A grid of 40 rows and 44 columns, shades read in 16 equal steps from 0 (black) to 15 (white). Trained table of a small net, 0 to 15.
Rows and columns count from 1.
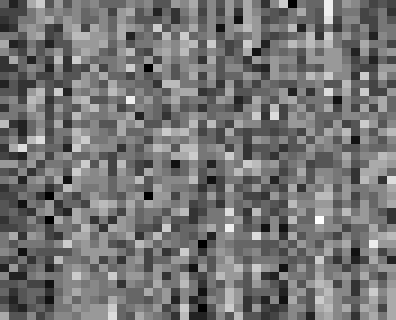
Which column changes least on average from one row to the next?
25
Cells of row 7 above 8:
14
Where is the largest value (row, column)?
28, 36
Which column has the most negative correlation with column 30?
24
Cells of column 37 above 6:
33
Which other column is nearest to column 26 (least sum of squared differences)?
39
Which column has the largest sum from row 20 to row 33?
26
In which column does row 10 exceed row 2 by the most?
41
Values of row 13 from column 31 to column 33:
5 9 10
